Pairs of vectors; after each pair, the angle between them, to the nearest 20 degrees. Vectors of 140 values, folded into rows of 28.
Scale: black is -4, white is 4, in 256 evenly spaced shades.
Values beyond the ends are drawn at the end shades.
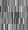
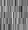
140 degrees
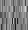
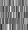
80 degrees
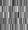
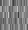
20 degrees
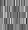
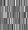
40 degrees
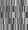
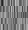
80 degrees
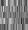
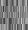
160 degrees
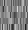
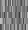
100 degrees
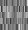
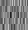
100 degrees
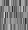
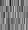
140 degrees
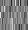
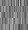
40 degrees
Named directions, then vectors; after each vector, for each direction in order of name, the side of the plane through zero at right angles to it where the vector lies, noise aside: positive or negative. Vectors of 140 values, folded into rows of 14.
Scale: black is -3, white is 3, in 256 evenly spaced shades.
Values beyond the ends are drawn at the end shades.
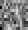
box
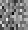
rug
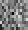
positive, positive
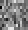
positive, negative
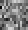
positive, negative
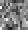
negative, positive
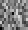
positive, positive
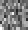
negative, negative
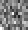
negative, negative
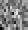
positive, positive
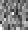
negative, negative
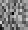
positive, positive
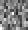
negative, negative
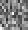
negative, negative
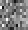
negative, positive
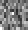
negative, negative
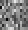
positive, negative
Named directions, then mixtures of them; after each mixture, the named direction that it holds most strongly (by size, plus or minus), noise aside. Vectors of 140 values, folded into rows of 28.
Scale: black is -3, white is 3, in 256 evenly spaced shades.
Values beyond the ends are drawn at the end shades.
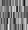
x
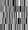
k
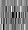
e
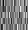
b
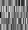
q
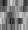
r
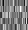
b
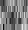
r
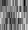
r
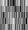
k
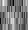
r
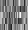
k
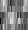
r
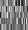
q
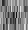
e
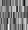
x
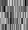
r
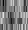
r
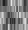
r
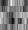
r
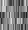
r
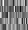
q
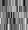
x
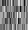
k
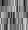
x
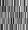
b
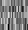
x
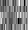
k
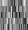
x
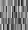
q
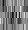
e
